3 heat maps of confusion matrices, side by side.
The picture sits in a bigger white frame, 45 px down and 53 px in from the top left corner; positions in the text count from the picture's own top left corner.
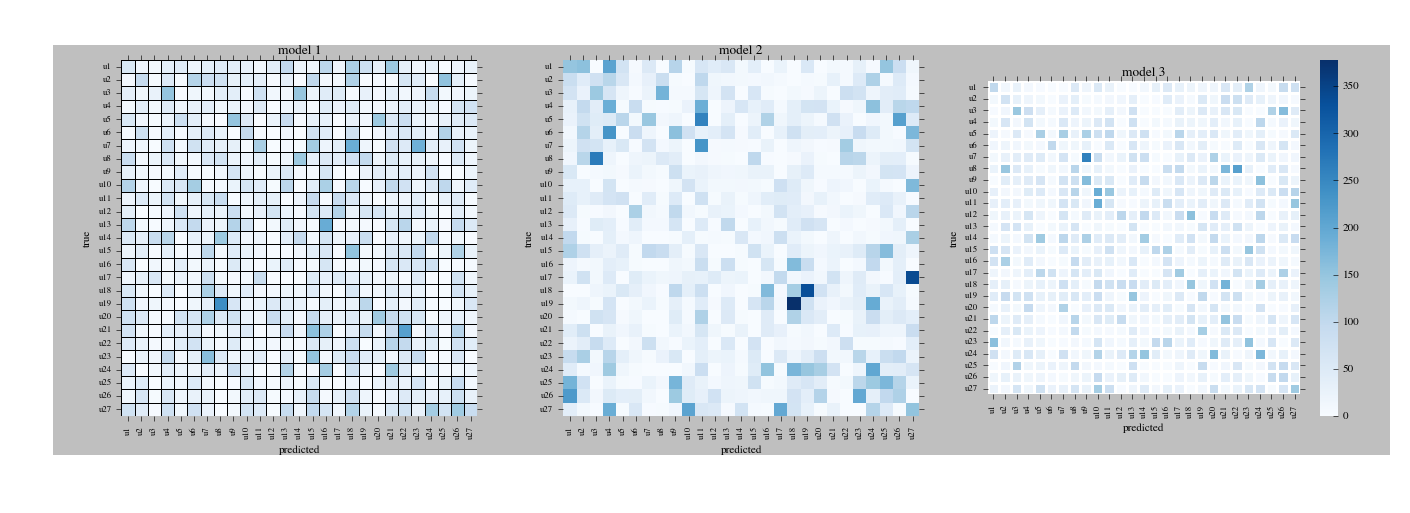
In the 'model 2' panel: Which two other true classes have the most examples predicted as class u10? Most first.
u27, u6
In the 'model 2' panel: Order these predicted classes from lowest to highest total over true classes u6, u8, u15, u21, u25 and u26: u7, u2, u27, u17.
u17, u7, u27, u2
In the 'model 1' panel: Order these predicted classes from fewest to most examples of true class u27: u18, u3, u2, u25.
u3, u2, u25, u18
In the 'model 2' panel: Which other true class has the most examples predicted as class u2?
u1
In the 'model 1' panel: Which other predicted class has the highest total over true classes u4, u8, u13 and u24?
u16
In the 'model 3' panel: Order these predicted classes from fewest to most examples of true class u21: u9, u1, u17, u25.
u9, u17, u25, u1
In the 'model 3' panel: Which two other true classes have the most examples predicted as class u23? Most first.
u15, u1
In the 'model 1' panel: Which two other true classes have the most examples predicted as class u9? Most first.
u5, u13
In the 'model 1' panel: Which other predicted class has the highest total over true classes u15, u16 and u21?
u22
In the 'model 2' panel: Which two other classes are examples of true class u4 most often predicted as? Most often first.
u11, u24
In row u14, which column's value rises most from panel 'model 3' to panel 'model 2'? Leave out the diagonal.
u1
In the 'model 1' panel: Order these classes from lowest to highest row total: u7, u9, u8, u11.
u9, u11, u8, u7
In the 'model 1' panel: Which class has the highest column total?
u18
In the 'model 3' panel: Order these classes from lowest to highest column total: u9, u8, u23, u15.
u15, u23, u9, u8
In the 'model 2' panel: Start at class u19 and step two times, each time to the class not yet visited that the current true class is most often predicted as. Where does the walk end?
u16
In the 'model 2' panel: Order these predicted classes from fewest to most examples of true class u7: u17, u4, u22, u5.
u17, u4, u5, u22
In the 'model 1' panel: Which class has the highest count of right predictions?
u20
